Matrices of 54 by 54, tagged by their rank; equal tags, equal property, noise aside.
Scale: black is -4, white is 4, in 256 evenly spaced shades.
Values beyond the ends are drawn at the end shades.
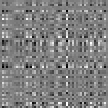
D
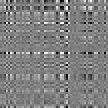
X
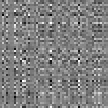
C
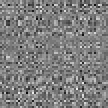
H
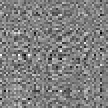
H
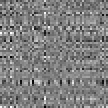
C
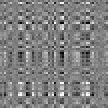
X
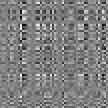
D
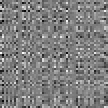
C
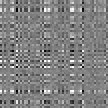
X
